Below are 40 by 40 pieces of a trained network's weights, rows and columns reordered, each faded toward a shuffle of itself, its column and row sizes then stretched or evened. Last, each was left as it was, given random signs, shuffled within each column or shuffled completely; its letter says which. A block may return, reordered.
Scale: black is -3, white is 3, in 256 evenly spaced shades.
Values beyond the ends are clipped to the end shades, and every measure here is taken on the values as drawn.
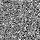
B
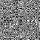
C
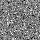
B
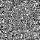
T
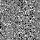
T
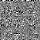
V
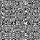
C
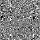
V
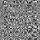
C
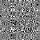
C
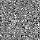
V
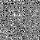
V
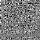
V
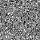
T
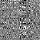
C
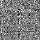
V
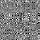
C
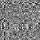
C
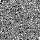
B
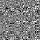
C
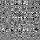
C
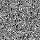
B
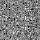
T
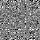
V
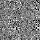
V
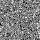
B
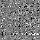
V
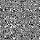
V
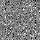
T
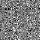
V
